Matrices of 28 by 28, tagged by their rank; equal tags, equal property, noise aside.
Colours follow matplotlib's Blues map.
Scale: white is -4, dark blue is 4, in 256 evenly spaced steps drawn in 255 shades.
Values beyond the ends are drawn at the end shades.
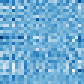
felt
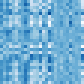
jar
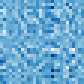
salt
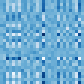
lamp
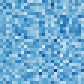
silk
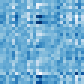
jar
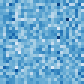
silk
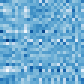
felt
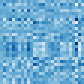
felt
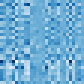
jar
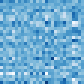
felt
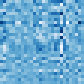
felt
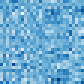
salt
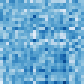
felt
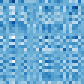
jar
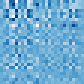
jar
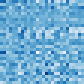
felt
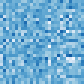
salt
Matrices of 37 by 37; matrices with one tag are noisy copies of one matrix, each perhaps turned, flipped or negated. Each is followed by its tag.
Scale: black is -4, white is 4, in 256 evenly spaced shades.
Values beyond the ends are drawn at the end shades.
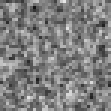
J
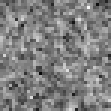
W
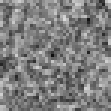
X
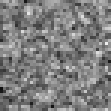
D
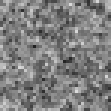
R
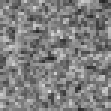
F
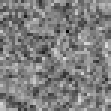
R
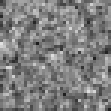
X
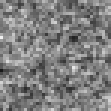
W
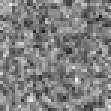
R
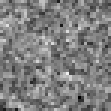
R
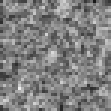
X
